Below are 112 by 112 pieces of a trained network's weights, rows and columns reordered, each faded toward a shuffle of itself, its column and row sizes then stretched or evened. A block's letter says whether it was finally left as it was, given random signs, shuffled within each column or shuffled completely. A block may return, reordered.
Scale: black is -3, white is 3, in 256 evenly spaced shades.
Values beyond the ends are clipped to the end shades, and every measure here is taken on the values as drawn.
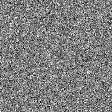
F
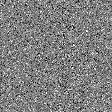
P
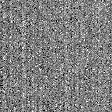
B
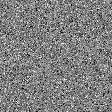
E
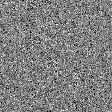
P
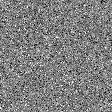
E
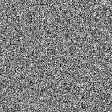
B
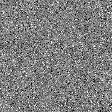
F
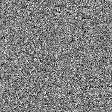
F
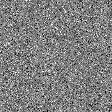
P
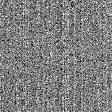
B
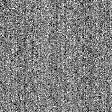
B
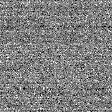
B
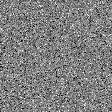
P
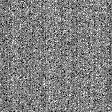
P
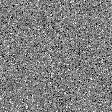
P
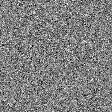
P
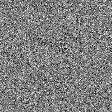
F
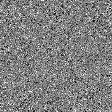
F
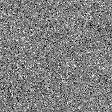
P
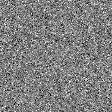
F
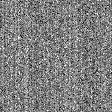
P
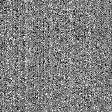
B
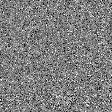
F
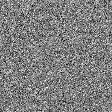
F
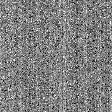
B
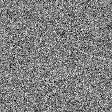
P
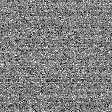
B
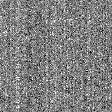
B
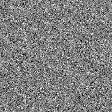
B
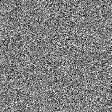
B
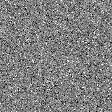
E
